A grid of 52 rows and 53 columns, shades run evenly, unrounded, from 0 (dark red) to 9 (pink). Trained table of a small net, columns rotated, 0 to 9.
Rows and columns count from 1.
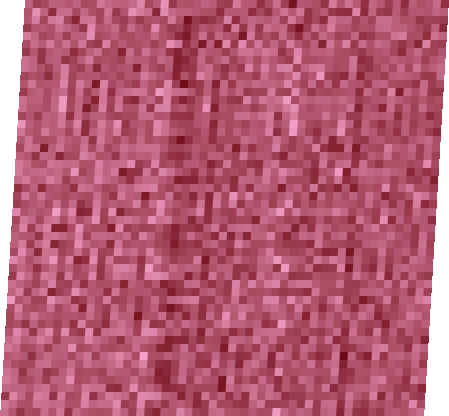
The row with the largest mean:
27
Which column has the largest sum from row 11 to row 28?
11
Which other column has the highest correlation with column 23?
38
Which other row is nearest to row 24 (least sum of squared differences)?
19
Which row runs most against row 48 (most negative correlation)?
26
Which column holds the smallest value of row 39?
21
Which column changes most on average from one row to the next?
35
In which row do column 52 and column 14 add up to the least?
22
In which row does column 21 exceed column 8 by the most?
24
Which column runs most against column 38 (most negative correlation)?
4
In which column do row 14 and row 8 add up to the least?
43
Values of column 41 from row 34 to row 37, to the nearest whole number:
3 4 4 4
